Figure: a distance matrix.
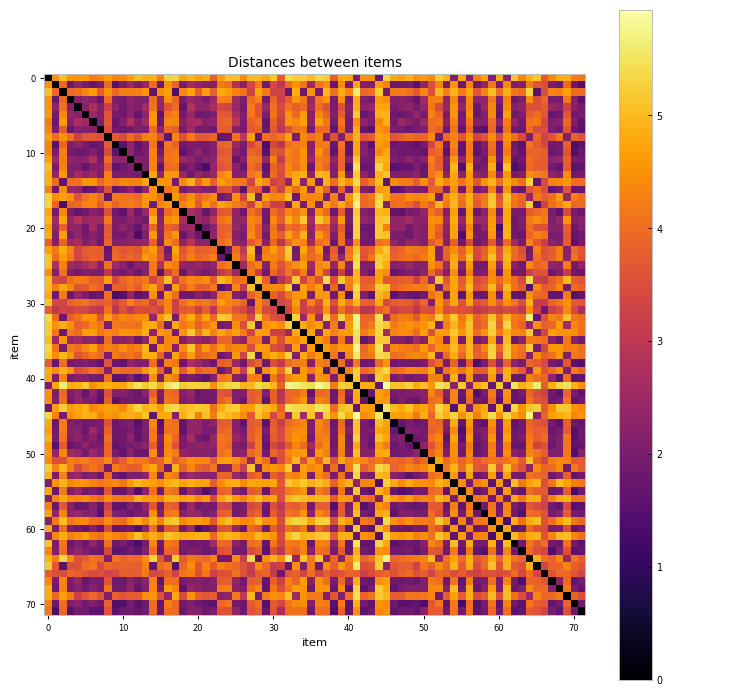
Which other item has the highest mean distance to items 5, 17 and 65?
41
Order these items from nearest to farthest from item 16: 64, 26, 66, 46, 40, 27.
64, 26, 66, 46, 40, 27
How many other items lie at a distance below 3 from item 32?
7
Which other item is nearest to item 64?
28
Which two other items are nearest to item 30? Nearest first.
27, 51
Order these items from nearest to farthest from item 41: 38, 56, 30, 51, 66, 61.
61, 56, 66, 38, 51, 30
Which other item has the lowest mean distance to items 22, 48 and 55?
70
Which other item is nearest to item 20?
60
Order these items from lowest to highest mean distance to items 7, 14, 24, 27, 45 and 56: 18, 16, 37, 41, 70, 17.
17, 70, 18, 16, 37, 41
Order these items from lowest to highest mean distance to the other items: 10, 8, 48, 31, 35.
10, 48, 35, 31, 8
